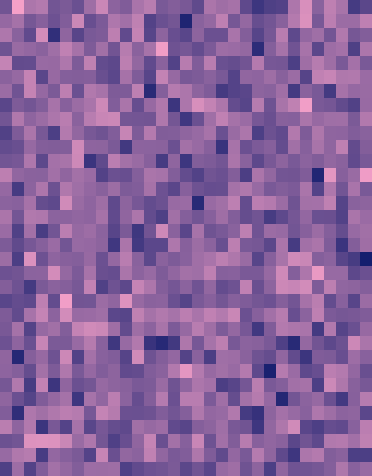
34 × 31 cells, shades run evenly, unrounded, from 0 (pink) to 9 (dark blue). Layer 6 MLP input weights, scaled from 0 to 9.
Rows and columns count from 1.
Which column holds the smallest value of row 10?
11
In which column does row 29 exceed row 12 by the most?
7
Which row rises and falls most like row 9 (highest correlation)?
34
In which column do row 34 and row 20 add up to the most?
1
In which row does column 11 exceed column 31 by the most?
13
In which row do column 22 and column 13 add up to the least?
33
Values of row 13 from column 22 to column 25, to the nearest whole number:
3 4 5 5
